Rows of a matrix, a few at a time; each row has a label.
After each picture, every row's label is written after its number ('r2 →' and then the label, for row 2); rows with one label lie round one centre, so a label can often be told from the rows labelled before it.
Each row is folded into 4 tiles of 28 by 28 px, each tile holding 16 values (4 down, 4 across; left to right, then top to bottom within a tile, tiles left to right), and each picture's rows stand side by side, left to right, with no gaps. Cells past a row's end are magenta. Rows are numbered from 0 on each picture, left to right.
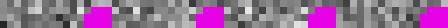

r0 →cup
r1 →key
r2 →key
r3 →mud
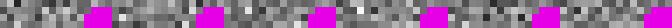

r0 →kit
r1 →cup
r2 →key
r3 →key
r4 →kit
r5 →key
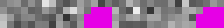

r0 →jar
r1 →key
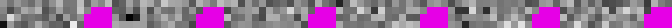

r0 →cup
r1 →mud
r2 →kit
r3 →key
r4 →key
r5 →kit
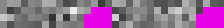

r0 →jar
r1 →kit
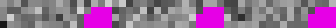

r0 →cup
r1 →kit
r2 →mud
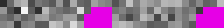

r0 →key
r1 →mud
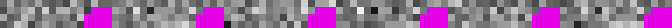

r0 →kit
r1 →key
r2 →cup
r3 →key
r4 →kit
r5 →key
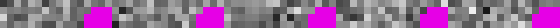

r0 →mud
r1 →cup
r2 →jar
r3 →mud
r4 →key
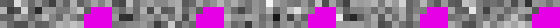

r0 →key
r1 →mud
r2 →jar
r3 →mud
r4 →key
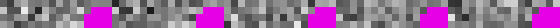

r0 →key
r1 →key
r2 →cup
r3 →mud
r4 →mud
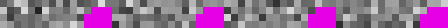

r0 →key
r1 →cup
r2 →kit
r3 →cup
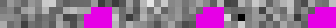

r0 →jar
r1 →mud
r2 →mud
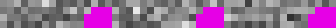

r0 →jar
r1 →key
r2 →jar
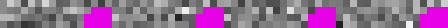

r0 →jar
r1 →jar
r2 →kit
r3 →cup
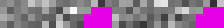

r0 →jar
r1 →jar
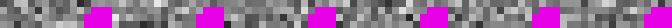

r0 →key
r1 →jar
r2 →cup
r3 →kit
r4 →kit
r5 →jar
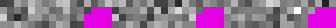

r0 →mud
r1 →kit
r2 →jar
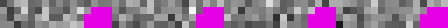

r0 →key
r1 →cup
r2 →jar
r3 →cup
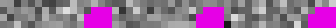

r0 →kit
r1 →key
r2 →cup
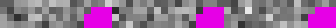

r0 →mud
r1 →kit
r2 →key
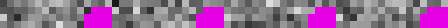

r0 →mud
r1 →key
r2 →jar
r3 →mud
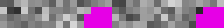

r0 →key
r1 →mud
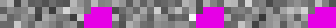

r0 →kit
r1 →kit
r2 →kit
